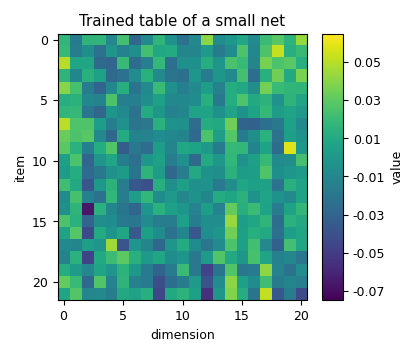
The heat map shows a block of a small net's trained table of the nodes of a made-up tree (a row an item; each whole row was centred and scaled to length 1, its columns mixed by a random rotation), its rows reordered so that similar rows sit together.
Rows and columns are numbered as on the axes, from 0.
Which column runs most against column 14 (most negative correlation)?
18
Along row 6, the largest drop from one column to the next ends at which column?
2
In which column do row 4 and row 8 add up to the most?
0
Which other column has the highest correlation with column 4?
16
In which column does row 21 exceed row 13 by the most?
17
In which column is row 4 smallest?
3
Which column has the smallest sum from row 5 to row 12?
6
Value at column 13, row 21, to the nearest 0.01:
0
